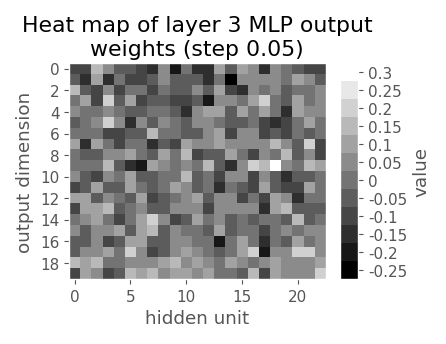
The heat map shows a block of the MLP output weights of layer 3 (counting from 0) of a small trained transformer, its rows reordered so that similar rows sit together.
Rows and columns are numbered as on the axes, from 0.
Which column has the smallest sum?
4
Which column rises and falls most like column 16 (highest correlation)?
18
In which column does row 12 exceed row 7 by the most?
1
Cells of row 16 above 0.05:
4
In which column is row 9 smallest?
6
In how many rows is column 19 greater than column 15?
6
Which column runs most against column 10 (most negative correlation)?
13
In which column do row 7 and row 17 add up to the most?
21
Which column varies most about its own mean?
17
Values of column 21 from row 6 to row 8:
-0.05 0.2 0.05
